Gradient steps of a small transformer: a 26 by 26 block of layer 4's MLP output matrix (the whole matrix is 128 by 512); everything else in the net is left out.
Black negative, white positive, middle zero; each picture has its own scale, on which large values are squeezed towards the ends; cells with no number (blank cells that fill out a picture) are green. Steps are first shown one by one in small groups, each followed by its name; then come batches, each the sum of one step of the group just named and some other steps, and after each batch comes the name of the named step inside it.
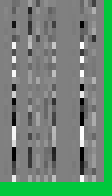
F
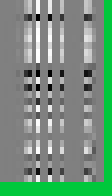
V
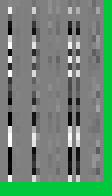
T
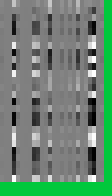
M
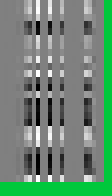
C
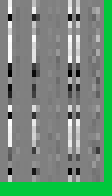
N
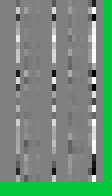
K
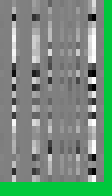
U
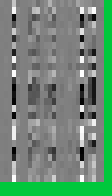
F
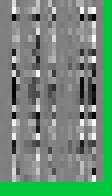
K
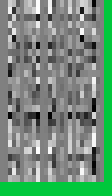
N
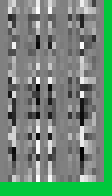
F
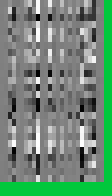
V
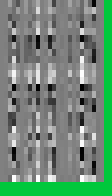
F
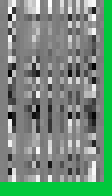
N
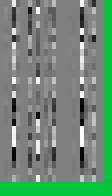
F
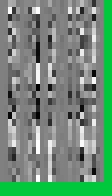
K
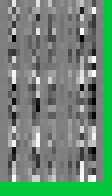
M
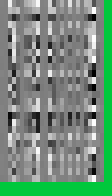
U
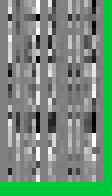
N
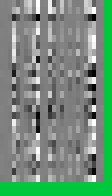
U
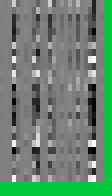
M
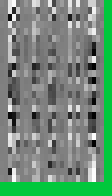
N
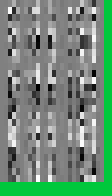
K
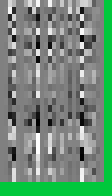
F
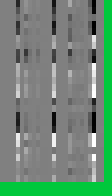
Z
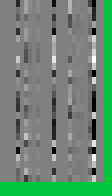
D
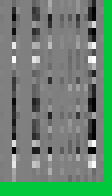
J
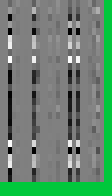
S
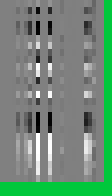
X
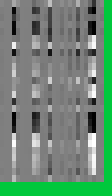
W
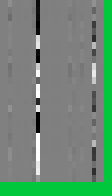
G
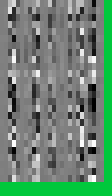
J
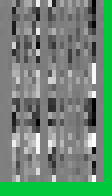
W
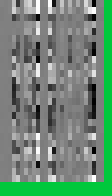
D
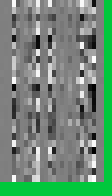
D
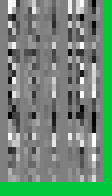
Z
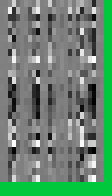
J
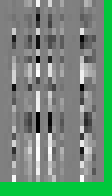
X
